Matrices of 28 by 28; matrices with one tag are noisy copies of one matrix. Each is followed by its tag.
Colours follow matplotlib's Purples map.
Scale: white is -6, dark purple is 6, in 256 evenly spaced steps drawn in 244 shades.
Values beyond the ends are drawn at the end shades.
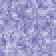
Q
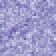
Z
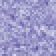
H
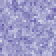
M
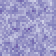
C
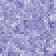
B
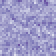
H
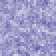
H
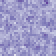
H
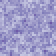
B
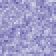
Z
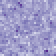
B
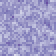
H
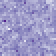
C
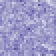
C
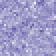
Z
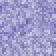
Z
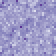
Z
